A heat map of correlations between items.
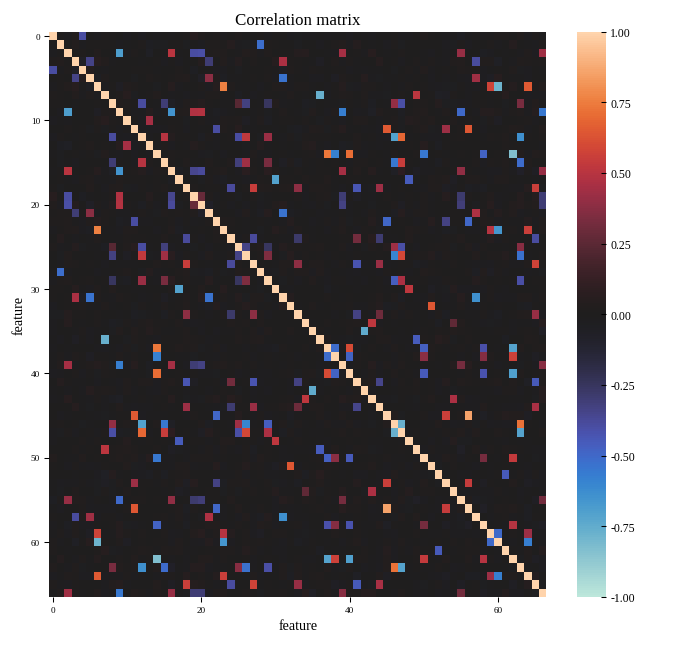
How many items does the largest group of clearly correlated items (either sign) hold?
9
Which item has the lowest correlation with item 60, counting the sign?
6
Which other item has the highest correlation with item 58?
62
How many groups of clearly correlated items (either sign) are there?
16
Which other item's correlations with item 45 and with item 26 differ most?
56
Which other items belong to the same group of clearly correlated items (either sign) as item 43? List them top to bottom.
34, 54
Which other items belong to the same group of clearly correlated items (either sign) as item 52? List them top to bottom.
61
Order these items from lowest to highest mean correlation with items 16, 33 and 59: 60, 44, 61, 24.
60, 24, 61, 44
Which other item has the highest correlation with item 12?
47
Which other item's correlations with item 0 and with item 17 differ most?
30
